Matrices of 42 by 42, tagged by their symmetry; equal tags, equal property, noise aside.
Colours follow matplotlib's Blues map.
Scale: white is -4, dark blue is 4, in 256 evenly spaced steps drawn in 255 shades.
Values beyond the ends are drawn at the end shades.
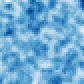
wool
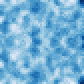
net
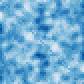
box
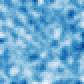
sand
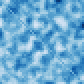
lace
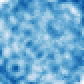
lace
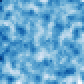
wool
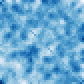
lace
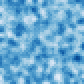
sand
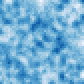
lace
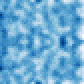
net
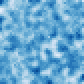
wool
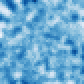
sand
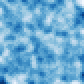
sand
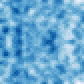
net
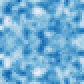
net
